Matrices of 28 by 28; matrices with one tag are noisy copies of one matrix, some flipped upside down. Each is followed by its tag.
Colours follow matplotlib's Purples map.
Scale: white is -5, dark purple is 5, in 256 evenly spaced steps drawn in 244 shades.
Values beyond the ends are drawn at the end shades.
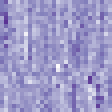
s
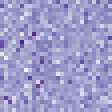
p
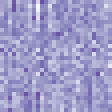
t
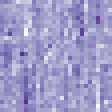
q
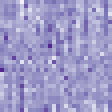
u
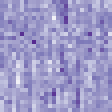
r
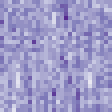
r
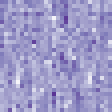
r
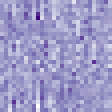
t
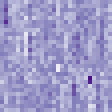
s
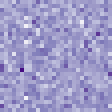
p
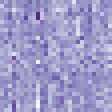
t
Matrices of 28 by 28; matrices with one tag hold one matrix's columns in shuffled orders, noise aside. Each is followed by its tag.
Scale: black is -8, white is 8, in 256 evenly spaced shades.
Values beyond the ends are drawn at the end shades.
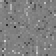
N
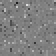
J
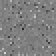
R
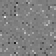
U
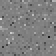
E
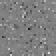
R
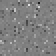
J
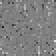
N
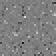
U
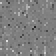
N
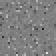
R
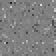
J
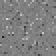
E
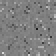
R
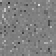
J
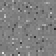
R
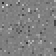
J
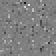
J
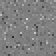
E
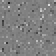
J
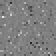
U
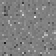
U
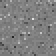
E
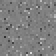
R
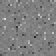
E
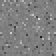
E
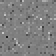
E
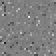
U
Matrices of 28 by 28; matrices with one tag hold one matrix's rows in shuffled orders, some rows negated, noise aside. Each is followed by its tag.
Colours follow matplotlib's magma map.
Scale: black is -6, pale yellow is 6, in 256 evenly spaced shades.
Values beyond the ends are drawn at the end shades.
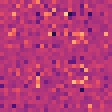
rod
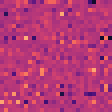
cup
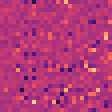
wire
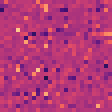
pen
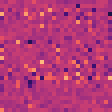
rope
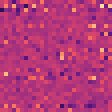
cup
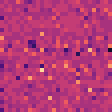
rope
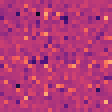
pen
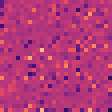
rope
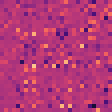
wire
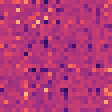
pen
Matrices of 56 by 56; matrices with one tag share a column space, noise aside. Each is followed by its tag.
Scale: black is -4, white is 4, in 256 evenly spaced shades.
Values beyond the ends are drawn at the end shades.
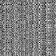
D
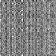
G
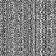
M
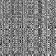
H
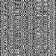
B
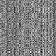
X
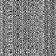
B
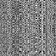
M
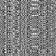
B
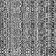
X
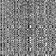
H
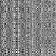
X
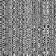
H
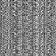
B
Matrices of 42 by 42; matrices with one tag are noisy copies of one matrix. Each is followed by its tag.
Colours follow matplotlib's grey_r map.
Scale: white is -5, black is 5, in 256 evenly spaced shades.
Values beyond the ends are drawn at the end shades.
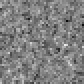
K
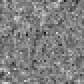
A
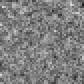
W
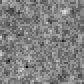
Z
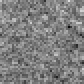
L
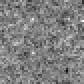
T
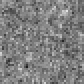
Z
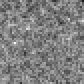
T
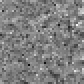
L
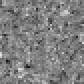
Z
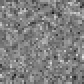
W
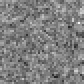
L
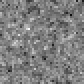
T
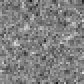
T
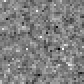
K
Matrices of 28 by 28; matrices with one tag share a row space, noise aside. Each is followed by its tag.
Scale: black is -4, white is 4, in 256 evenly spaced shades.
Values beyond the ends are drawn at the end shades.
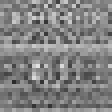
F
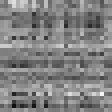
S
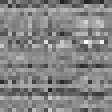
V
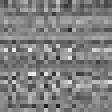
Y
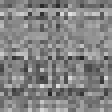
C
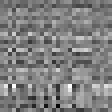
Y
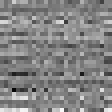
S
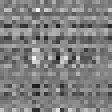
F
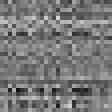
Y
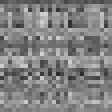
C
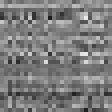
V
